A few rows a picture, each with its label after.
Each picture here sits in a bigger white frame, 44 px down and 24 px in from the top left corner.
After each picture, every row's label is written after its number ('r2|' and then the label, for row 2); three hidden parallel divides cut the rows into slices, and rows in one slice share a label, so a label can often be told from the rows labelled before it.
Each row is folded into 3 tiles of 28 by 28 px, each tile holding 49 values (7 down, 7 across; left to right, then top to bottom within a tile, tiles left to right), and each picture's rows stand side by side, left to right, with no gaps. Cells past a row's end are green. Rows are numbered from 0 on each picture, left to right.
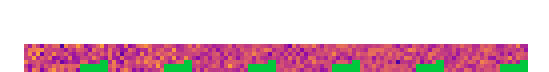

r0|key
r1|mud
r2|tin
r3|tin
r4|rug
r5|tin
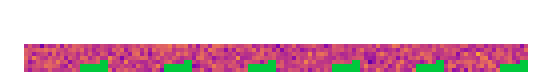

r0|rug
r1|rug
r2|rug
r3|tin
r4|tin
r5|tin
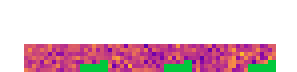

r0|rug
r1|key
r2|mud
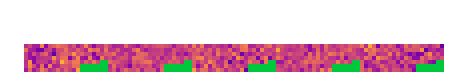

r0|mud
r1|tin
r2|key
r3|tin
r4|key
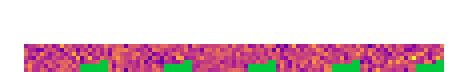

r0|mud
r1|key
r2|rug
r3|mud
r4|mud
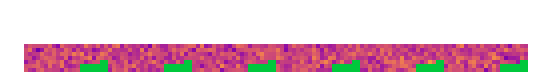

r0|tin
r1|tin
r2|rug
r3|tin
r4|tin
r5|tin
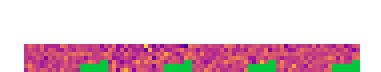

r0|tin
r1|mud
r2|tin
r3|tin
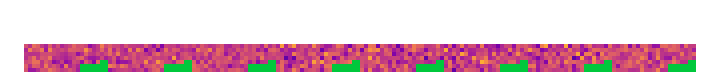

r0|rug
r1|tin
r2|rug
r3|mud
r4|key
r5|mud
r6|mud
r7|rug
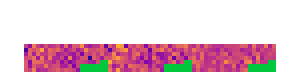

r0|key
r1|key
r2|tin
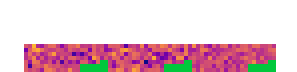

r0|key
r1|key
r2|rug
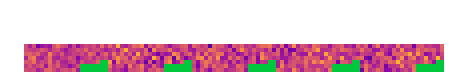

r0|rug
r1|key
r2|key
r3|mud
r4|mud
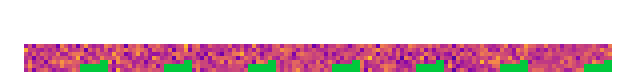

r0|mud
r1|key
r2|mud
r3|rug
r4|key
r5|mud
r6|tin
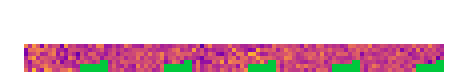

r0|key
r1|tin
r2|mud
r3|rug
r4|rug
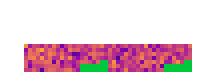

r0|key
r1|mud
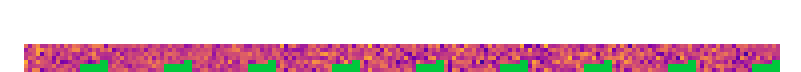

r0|key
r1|tin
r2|tin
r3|mud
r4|key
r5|key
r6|mud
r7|key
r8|key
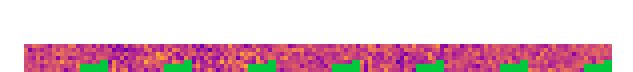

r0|tin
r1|mud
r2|mud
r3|rug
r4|key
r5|tin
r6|rug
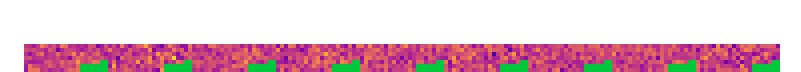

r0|tin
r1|mud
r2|tin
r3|mud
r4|rug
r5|key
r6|rug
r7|tin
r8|key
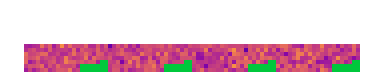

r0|tin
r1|tin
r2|tin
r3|rug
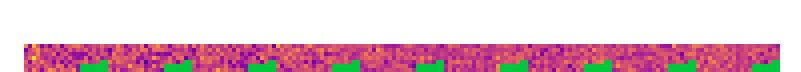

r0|key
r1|key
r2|key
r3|rug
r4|rug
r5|tin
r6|tin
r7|tin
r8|rug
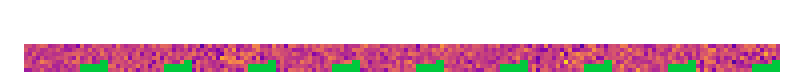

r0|tin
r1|rug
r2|mud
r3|tin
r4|tin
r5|rug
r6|mud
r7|rug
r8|key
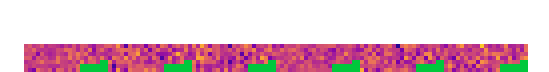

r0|tin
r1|key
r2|key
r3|rug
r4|key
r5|mud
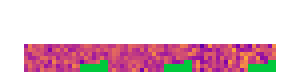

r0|tin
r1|rug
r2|mud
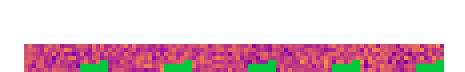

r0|rug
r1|tin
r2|rug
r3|tin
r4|key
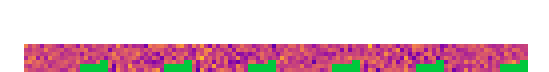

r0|rug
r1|key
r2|key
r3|rug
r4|key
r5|tin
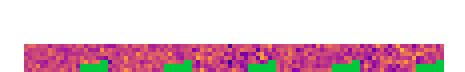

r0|rug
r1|tin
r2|key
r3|rug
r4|mud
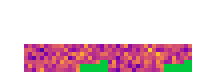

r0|mud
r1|mud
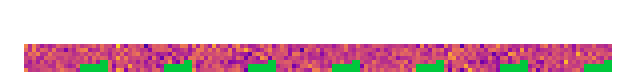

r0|rug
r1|key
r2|key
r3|tin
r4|tin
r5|key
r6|tin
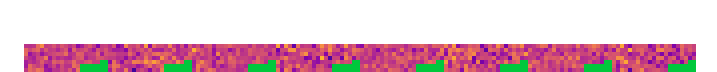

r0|tin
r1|mud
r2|tin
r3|key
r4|tin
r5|key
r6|tin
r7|key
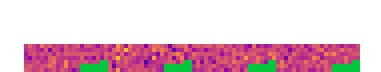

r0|tin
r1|key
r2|tin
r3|tin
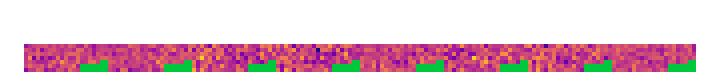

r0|tin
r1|tin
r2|key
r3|key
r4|rug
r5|mud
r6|key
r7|rug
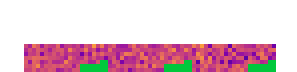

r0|rug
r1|tin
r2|key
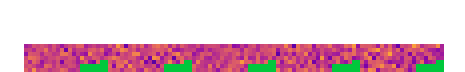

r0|rug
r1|key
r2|tin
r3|key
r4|key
